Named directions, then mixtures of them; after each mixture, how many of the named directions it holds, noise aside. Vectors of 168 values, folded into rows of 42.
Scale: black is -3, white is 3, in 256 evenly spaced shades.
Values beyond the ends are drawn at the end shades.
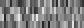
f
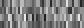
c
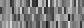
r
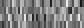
one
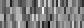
two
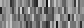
one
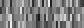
two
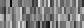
three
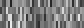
two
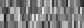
one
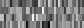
two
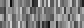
three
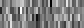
three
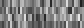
one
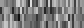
two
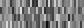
one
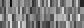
three
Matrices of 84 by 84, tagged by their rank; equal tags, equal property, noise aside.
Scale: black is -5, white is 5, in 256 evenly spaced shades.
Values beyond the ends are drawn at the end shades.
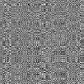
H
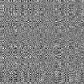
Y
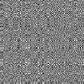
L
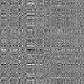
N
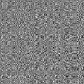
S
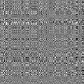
Y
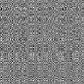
H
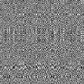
Y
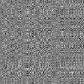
Y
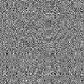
S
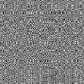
L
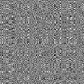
H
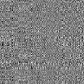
S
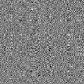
L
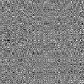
S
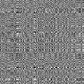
Y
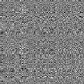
L
